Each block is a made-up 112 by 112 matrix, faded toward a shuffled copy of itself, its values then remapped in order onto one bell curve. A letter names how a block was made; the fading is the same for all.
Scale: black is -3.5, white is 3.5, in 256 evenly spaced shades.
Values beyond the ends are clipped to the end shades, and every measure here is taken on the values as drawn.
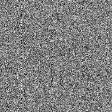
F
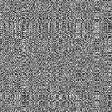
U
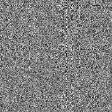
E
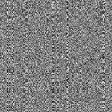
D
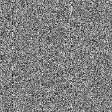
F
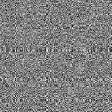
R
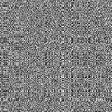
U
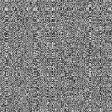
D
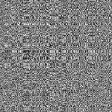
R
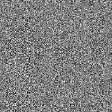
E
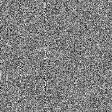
F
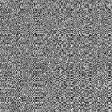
R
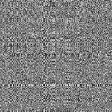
R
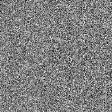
F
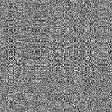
R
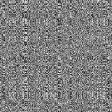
D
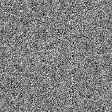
F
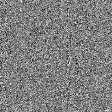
F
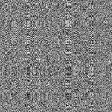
D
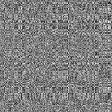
U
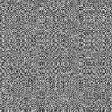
U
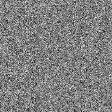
F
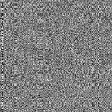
R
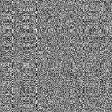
D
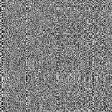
D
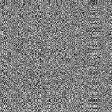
D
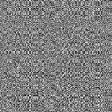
U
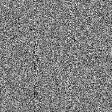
F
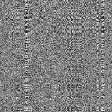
R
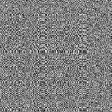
U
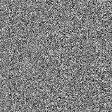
F
